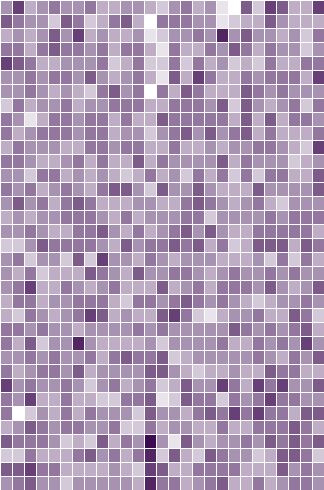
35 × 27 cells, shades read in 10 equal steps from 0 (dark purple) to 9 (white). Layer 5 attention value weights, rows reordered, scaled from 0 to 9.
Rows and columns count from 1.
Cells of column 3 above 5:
9
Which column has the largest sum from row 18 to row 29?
18
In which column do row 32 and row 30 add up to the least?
13
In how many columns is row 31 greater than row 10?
14
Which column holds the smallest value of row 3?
19
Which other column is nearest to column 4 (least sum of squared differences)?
5
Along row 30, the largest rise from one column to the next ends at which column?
2
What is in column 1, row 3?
6
